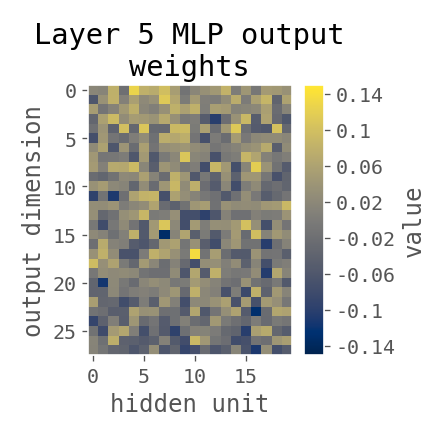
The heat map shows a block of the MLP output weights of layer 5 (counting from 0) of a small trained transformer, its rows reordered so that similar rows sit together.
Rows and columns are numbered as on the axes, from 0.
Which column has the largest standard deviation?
7
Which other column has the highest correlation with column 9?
8
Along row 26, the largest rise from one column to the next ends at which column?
10
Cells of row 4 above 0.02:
9
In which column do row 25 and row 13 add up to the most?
3
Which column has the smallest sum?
11
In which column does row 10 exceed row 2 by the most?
1
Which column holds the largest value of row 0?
4
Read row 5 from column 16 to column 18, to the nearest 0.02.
0.02 0.02 0.02
